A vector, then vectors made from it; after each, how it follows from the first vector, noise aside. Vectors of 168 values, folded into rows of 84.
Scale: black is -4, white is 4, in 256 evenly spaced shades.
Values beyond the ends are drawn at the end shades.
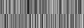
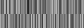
copied.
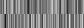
copied.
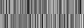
copied.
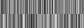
reversed, negated.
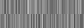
negated, shrunk.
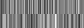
reversed, negated.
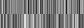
wrapped around, negated.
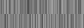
shrunk.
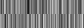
copied.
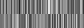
wrapped around, negated.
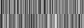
reversed, negated.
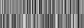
wrapped around, negated.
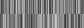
reversed, negated.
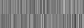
wrapped around, negated, shrunk.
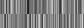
copied.
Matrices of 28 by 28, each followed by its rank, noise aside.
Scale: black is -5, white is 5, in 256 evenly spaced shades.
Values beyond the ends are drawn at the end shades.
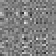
three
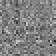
five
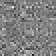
five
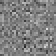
four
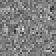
six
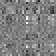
three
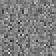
seven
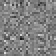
four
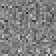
seven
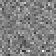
six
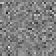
five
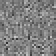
six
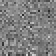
seven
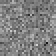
six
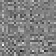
five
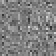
six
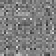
five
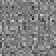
five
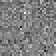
six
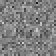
six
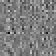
four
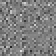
seven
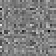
three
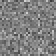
five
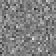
six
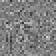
four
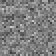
seven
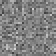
five
